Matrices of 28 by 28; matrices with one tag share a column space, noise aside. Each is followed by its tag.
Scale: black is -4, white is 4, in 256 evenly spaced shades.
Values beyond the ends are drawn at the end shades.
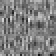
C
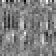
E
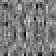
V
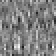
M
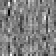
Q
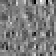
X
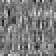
M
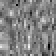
M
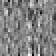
Q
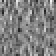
Q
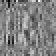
E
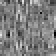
X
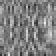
V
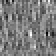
X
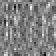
V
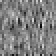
M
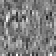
C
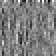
E
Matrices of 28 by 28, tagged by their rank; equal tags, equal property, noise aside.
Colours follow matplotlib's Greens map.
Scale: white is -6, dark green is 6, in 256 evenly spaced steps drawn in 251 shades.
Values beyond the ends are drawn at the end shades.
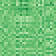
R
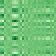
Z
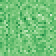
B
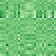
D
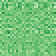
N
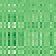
Z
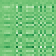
Z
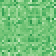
N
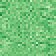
B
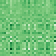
D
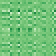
Z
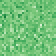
B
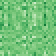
R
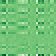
Z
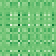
Z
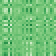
Z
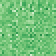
B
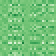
D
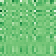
D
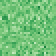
B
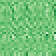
R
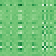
Z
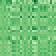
D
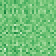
N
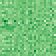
B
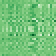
R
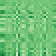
D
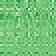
R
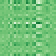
Z
